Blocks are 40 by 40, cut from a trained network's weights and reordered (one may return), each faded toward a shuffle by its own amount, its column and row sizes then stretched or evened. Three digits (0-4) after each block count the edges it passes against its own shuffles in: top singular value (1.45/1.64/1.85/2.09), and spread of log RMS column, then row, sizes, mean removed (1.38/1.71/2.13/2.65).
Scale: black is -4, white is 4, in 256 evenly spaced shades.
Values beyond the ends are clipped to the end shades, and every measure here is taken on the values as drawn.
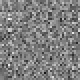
2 1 0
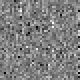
1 0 1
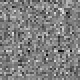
0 2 2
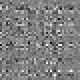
4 3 4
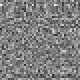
2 0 0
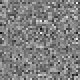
0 1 1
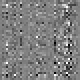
3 4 2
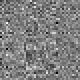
2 2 1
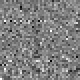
1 0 1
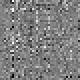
1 4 2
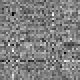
3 1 2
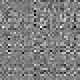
4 3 4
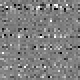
0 2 4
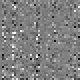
1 3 1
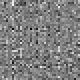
1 3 2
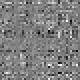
3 3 4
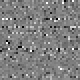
1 0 2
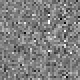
0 2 0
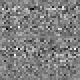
0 0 4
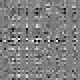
4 4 3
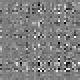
4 4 4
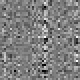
3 4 0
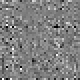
1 3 2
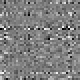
3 2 4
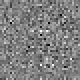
0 2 1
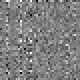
2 3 1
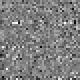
1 1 2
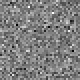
0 0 2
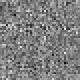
1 0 1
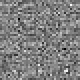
3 1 2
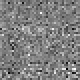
0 2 3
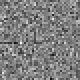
0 1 1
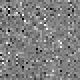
1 2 0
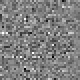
0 2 3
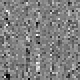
2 4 1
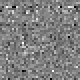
0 1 2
